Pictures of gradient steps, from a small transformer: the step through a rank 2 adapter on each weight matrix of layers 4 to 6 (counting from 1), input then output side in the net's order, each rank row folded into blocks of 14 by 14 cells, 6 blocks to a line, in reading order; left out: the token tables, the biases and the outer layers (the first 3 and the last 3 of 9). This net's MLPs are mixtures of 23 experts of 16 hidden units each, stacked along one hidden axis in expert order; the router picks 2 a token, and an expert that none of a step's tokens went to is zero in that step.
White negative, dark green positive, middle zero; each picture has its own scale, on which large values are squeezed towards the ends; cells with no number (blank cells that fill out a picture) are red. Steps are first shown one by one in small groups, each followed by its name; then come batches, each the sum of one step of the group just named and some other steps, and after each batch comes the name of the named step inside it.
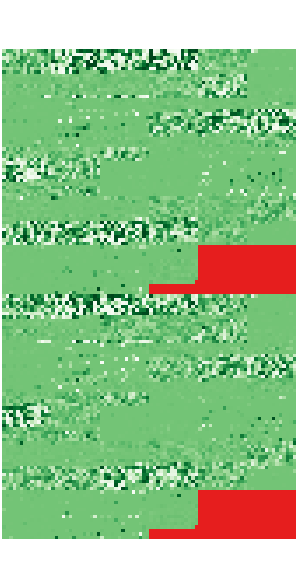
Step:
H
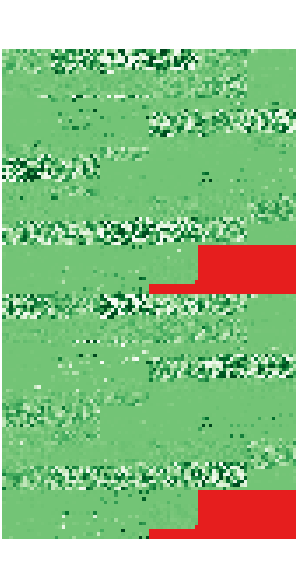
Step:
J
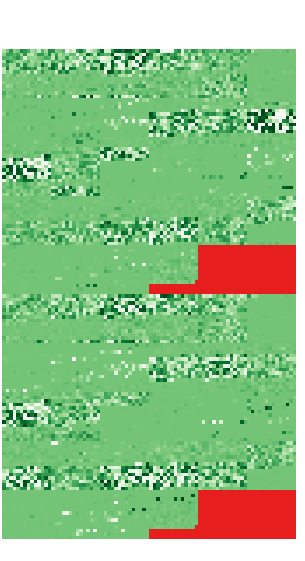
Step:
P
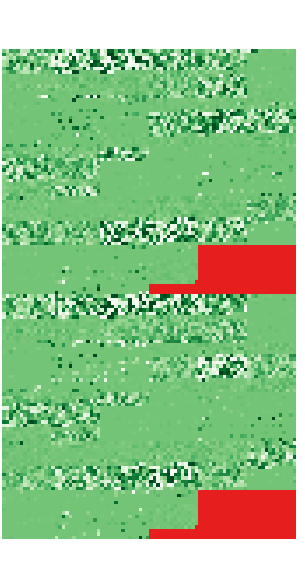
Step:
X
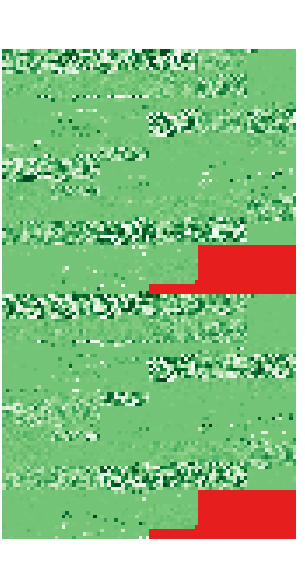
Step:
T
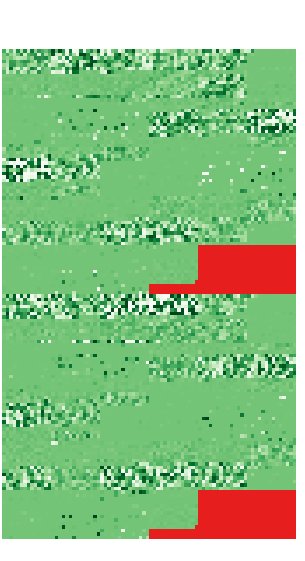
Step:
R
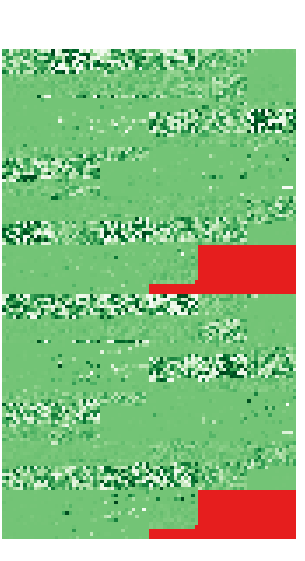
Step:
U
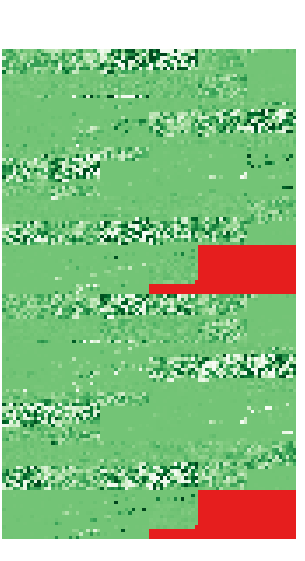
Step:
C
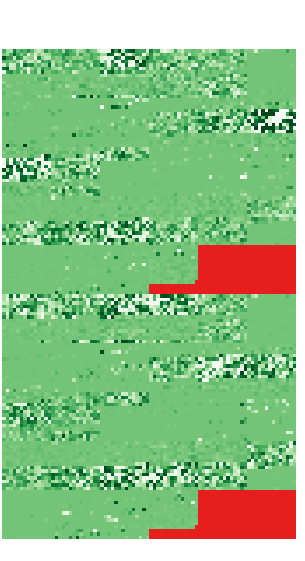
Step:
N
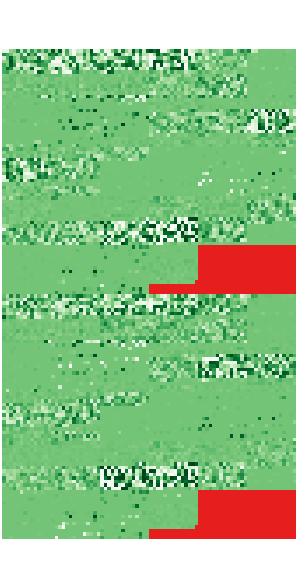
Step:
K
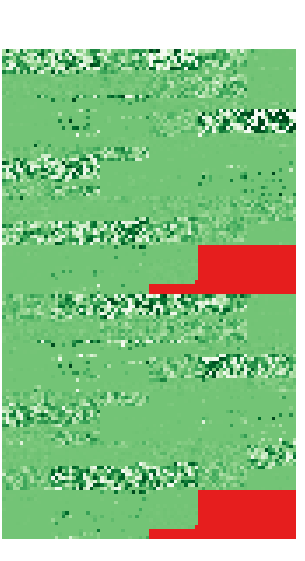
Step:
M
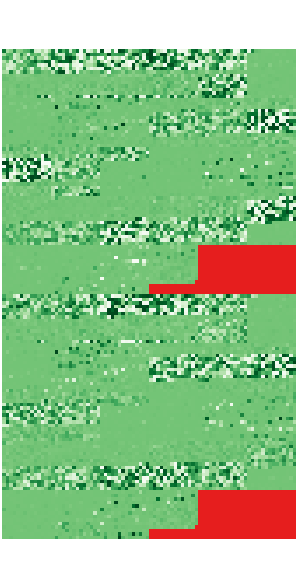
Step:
U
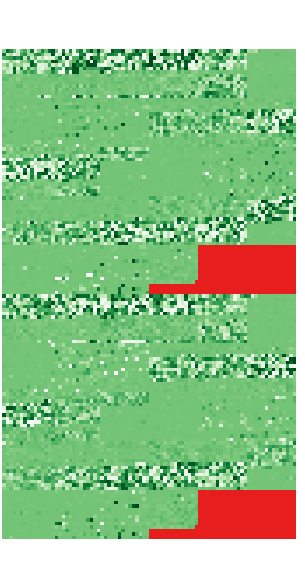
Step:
H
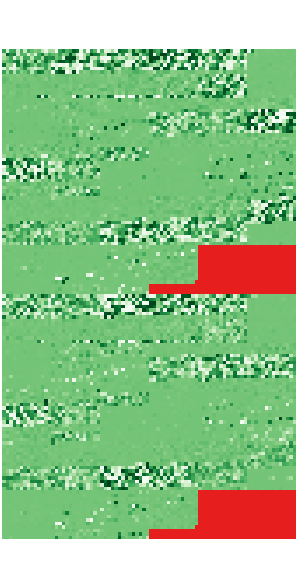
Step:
U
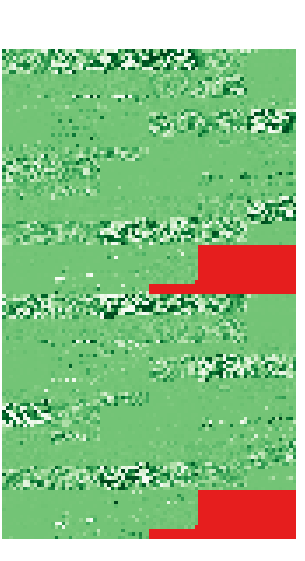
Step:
X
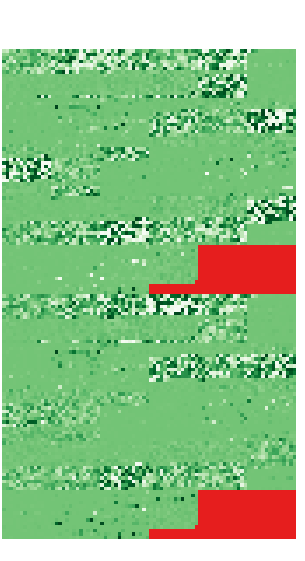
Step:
U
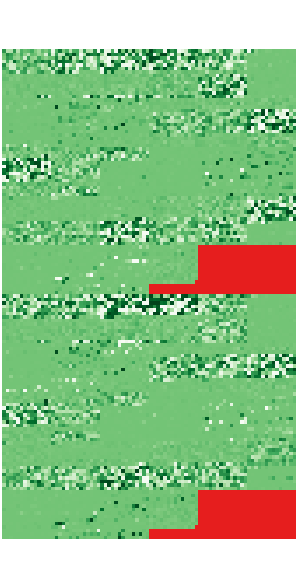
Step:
C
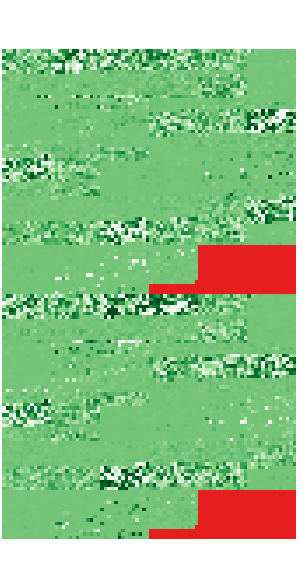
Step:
N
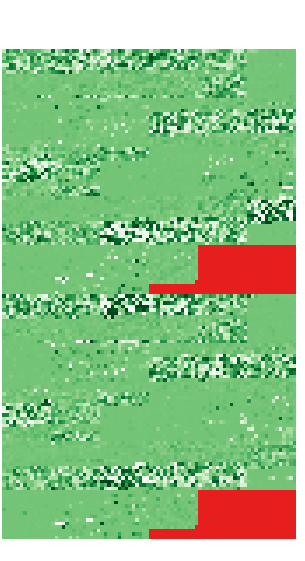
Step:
U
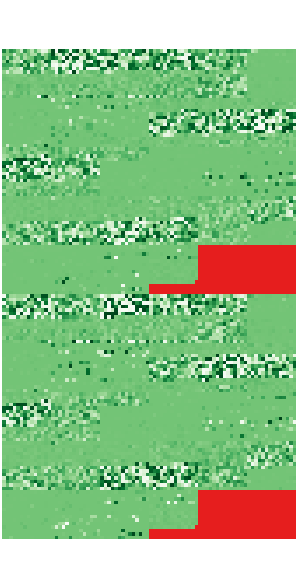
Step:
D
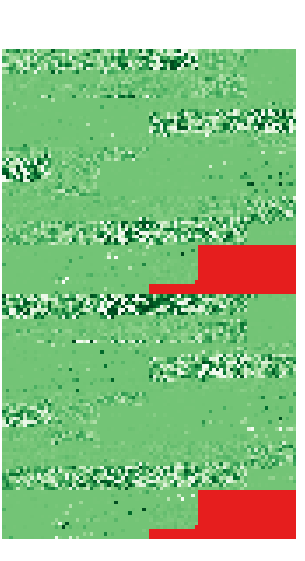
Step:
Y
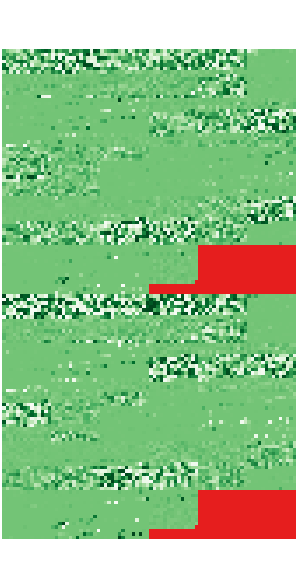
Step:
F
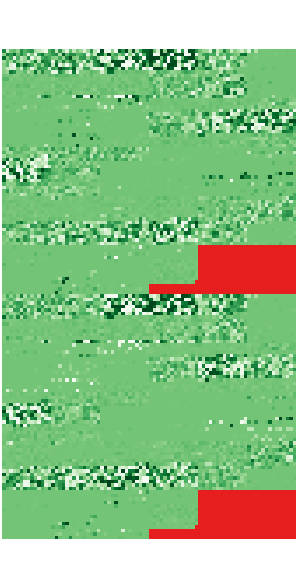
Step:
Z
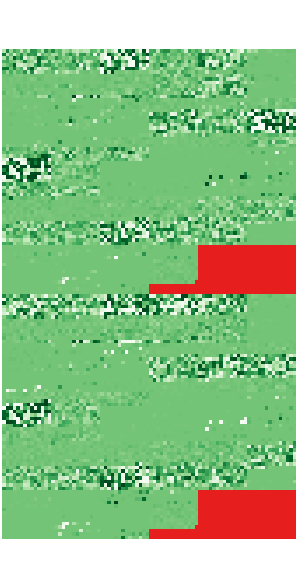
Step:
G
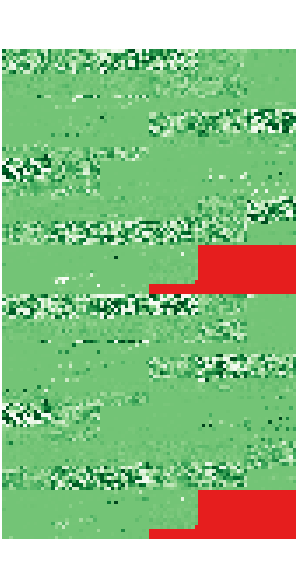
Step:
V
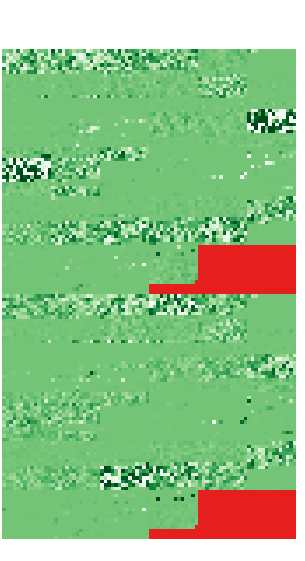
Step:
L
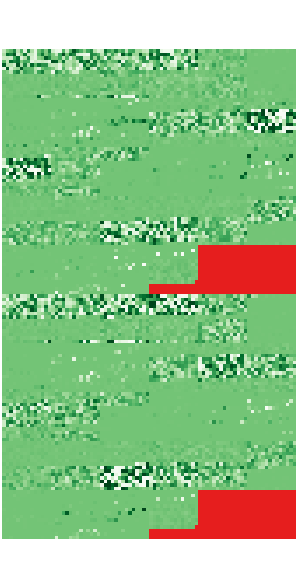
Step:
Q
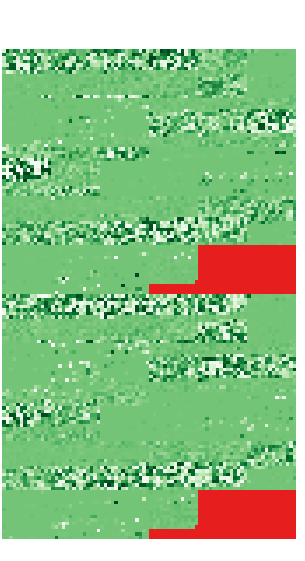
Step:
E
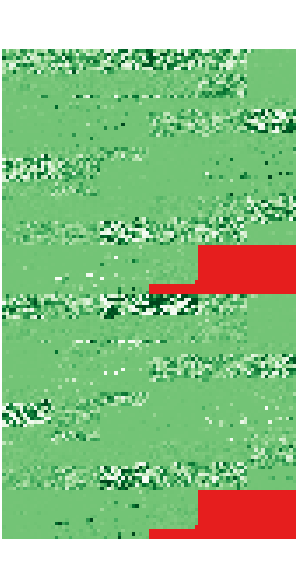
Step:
Z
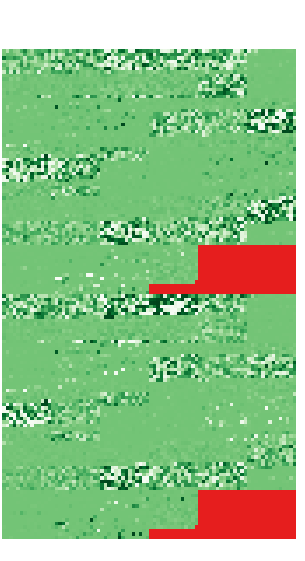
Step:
F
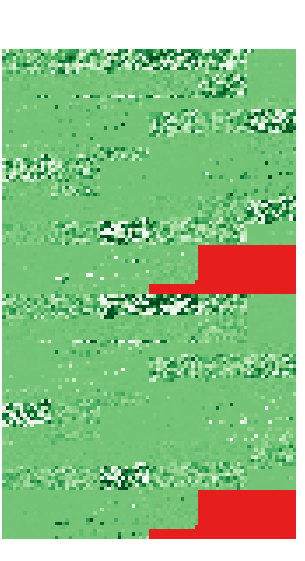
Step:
Z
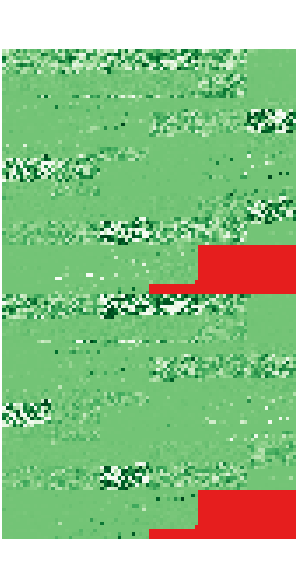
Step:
L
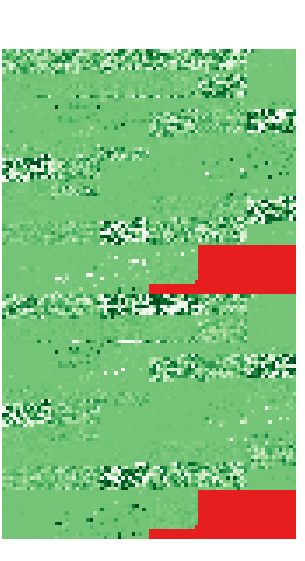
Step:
Q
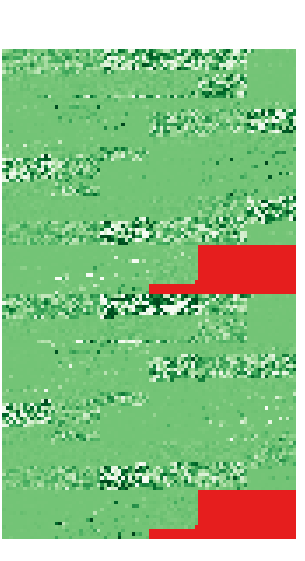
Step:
E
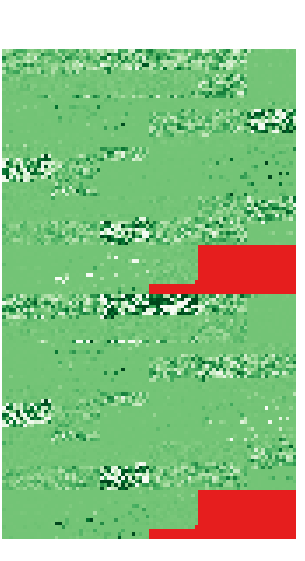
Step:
Y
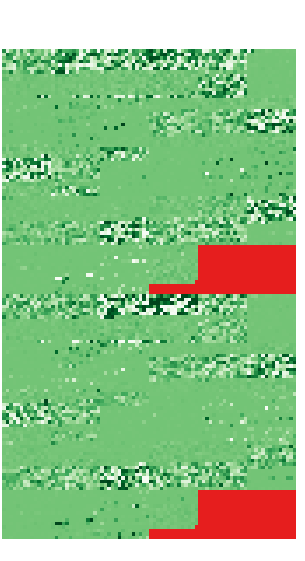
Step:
Z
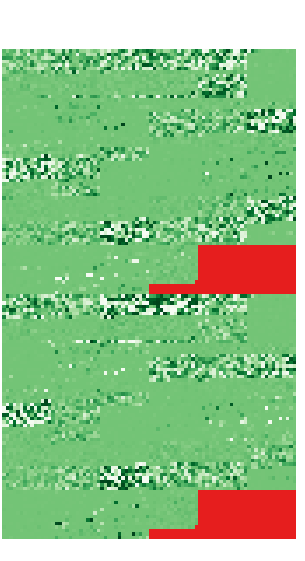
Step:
E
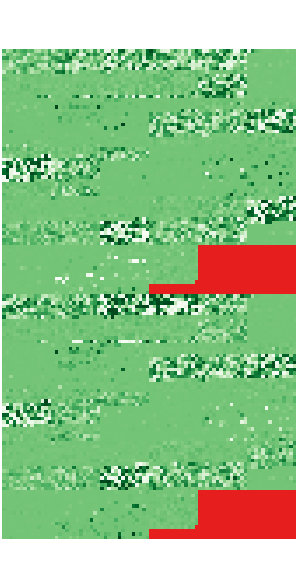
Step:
Y
